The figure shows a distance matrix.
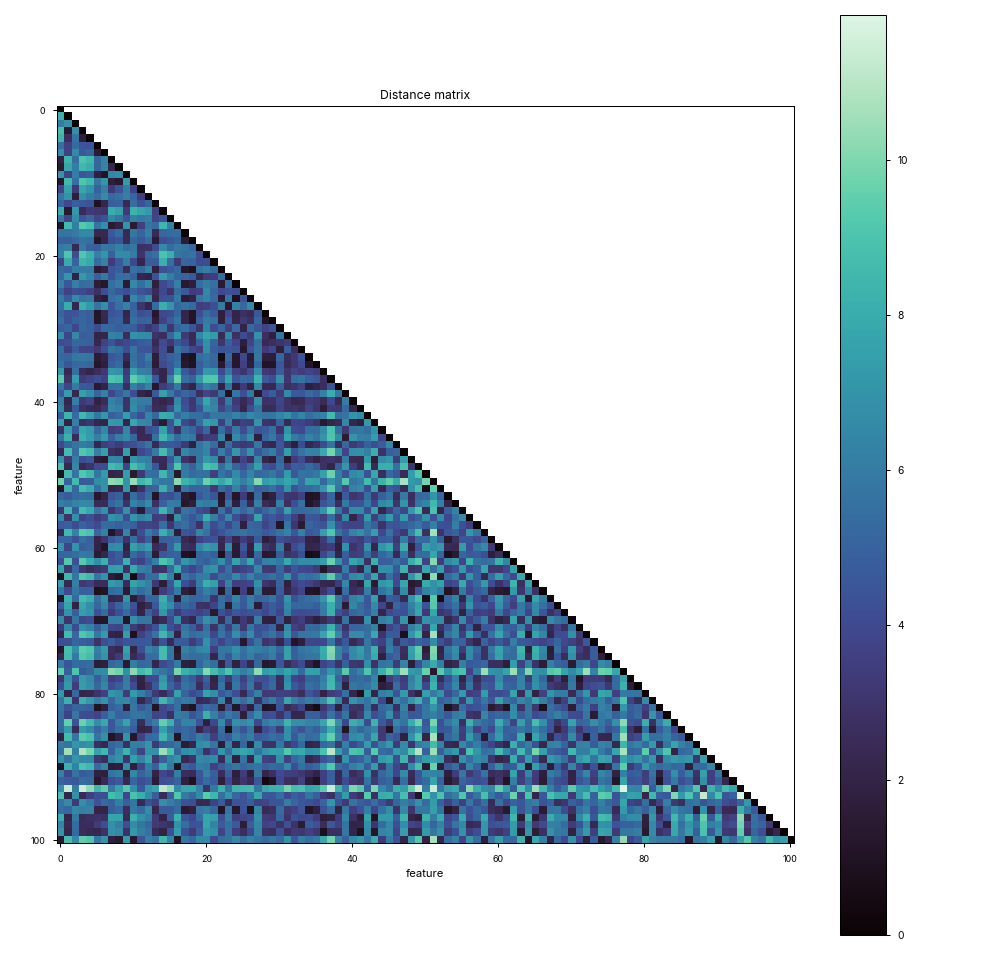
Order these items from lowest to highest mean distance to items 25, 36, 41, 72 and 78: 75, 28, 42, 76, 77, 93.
28, 76, 75, 42, 77, 93
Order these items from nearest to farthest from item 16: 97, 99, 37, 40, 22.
22, 40, 99, 97, 37
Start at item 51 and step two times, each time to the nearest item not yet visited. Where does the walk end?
56
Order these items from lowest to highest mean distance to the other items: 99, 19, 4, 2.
99, 19, 2, 4
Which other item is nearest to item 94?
49
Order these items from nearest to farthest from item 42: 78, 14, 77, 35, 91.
78, 35, 91, 14, 77
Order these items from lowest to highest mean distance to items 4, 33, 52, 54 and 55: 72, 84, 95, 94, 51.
95, 72, 84, 94, 51
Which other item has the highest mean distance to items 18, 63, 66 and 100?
93
